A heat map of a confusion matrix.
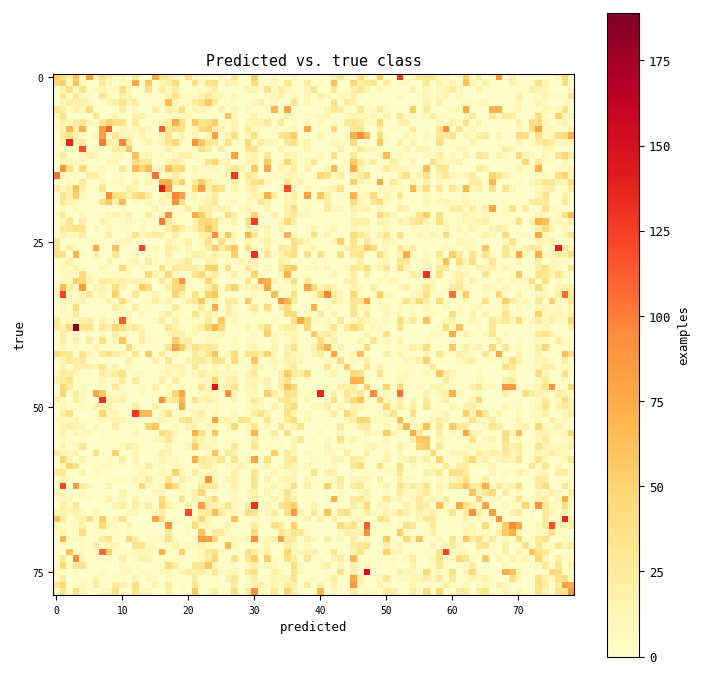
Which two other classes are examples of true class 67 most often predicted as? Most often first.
77, 15
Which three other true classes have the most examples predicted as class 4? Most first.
11, 32, 8
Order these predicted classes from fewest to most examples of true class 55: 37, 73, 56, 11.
11, 73, 37, 56
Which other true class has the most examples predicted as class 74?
22
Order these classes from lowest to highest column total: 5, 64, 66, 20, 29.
5, 20, 64, 66, 29
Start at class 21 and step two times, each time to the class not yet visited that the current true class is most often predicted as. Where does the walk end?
16
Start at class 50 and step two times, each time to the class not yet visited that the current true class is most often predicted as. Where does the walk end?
18
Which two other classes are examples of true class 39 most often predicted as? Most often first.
60, 32
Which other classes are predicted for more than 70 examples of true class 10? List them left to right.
2, 7, 21
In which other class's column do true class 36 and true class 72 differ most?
59
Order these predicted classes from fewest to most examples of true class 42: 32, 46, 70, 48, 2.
48, 70, 2, 32, 46
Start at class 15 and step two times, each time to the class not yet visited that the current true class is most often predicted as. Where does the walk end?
30
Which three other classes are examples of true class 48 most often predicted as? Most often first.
40, 52, 26
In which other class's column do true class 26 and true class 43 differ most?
76
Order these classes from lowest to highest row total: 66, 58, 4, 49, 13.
4, 13, 58, 49, 66
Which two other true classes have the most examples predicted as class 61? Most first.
65, 38
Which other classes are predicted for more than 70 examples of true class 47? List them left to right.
24, 68, 69, 75
